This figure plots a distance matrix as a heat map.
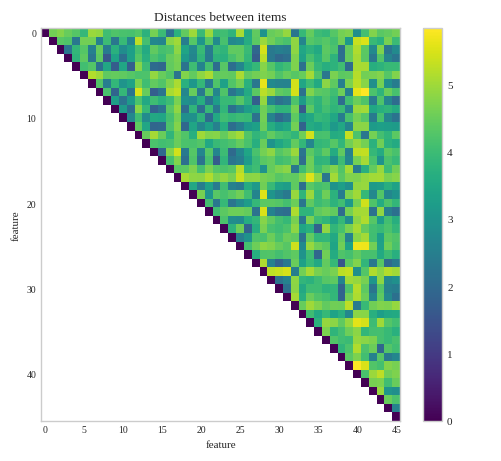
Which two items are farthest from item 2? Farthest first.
28, 40
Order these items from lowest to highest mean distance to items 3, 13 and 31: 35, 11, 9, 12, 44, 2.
2, 44, 11, 9, 35, 12
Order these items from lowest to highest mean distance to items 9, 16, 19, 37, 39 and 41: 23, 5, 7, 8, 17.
8, 7, 23, 5, 17
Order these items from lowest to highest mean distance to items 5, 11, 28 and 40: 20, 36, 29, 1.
36, 20, 1, 29
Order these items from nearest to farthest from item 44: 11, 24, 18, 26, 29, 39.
29, 11, 18, 26, 24, 39
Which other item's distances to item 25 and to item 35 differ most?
23
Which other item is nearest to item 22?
15
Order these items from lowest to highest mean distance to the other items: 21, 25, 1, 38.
38, 21, 1, 25
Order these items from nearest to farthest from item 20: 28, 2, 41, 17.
2, 28, 17, 41
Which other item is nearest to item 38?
27
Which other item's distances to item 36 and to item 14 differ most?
17
